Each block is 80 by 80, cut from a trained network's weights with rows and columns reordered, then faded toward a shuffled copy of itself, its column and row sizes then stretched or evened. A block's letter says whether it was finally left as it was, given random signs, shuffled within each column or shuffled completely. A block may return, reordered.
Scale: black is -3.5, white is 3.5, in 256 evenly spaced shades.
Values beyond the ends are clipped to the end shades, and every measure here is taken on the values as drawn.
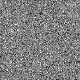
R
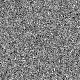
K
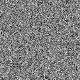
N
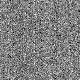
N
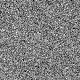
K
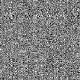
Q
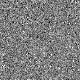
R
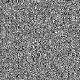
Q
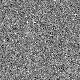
K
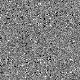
R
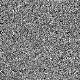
R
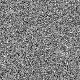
N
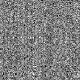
Q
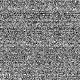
Q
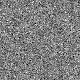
K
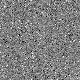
K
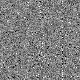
R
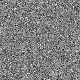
K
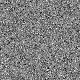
K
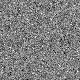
K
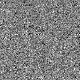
R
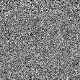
R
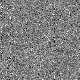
N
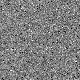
K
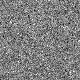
K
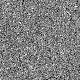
K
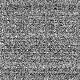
Q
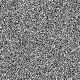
K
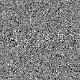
R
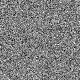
K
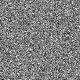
N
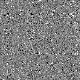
R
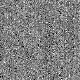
N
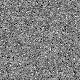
K
